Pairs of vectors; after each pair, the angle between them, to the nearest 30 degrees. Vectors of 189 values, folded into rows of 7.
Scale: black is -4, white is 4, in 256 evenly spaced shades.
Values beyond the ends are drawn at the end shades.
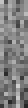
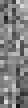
90 degrees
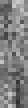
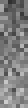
90 degrees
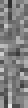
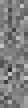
60 degrees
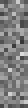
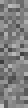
120 degrees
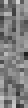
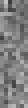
60 degrees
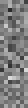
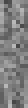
120 degrees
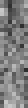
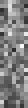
150 degrees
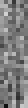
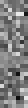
60 degrees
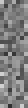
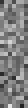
150 degrees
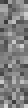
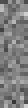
30 degrees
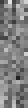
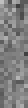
150 degrees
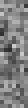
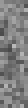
30 degrees
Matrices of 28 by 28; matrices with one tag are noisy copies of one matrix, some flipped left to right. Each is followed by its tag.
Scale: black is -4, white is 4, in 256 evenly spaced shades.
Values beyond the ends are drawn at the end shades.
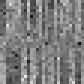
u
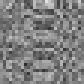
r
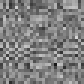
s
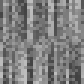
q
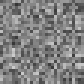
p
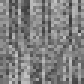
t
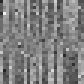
u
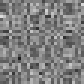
p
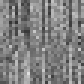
t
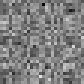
p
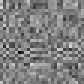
s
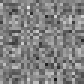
p
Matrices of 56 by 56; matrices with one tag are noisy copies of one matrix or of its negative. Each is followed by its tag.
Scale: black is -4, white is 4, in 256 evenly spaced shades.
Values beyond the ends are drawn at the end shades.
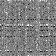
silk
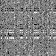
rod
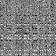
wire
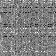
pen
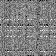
silk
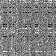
pen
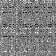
pen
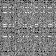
pen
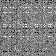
pen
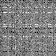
pen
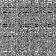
pen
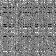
pen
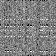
silk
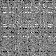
pen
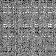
pen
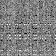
wire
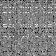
pen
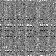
silk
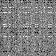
pen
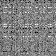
pen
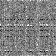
silk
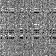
rod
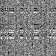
rod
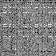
pen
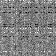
pen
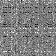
pen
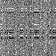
rod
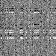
rod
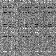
pen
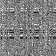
rod
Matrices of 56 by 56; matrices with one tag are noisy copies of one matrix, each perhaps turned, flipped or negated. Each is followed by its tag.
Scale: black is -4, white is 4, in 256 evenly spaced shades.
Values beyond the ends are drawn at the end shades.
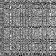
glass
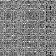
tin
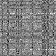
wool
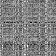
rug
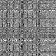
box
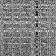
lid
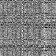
rug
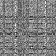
box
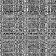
rug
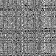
rug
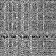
lid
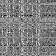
box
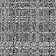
wool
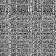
rug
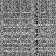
lid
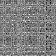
tin
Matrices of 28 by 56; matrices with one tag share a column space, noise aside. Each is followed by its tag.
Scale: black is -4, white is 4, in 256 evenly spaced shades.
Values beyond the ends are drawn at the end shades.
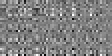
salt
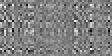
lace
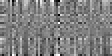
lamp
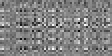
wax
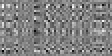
lace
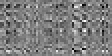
lace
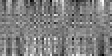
lamp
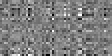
salt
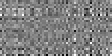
salt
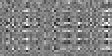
wax
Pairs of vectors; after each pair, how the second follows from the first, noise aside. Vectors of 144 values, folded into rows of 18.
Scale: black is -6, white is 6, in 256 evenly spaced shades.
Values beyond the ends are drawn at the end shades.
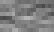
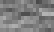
reversed, negated.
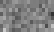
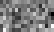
scaled up.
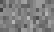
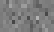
negated, partly zeroed.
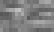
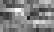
scaled up.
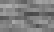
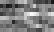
negated, scaled up.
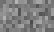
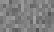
reversed, negated, shrunk.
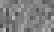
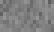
reversed, negated, shrunk.
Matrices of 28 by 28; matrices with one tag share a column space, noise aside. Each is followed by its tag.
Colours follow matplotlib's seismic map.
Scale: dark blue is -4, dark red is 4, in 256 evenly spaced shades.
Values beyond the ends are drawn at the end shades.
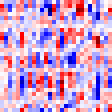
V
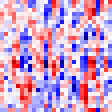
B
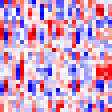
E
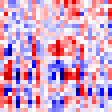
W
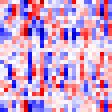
E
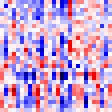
W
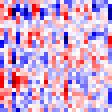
V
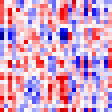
B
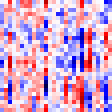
B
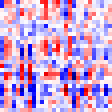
W
